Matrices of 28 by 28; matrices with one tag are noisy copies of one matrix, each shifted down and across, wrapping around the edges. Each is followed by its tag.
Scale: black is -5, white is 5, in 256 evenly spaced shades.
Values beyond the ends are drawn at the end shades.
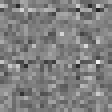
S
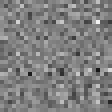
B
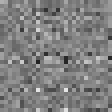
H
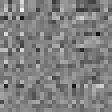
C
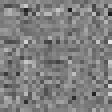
H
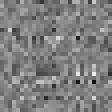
C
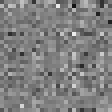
H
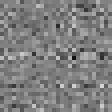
H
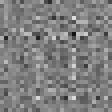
B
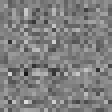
H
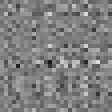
B
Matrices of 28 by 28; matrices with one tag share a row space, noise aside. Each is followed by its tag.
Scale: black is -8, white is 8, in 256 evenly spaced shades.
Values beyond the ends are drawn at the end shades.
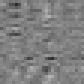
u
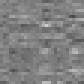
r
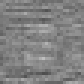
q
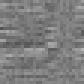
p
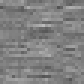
q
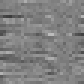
p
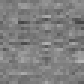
r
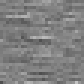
q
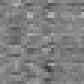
u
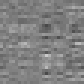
r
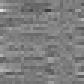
p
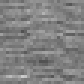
q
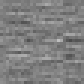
q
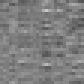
r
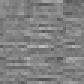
q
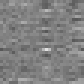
r
